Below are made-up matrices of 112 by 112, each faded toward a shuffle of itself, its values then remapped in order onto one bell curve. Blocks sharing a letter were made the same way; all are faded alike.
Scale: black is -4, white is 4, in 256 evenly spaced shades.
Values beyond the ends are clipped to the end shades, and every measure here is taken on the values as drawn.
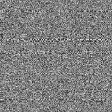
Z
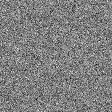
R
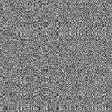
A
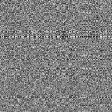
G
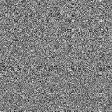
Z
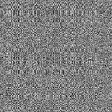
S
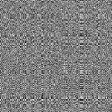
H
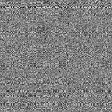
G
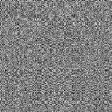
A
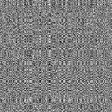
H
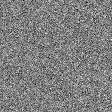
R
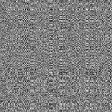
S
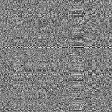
G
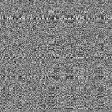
G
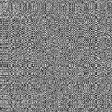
H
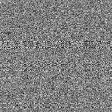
Z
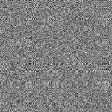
A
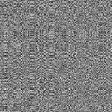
S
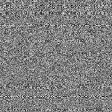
Z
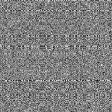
G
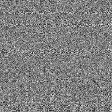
Z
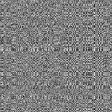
H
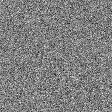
R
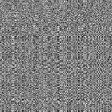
S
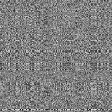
G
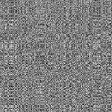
S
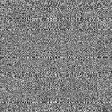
G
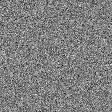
R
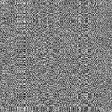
S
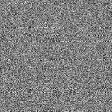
Z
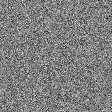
R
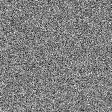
R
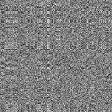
A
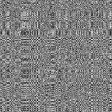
H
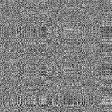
A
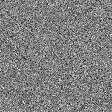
R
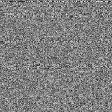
Z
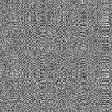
S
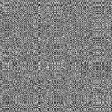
H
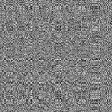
S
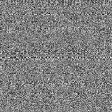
Z
